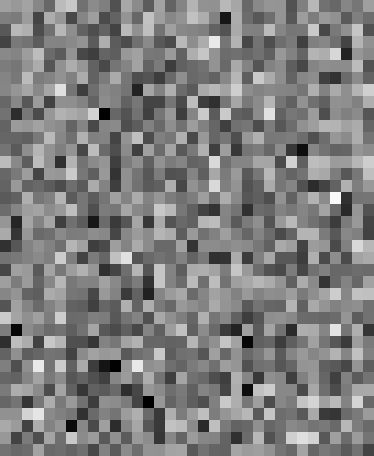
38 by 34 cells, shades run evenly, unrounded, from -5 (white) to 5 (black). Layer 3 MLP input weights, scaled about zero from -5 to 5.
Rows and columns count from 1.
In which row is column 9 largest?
19
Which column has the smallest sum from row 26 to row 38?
29
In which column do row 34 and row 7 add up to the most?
14
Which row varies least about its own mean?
38
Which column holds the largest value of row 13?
28
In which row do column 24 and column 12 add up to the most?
11
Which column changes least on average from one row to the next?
26
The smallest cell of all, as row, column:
17, 31
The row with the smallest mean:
8
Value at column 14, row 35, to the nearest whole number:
1
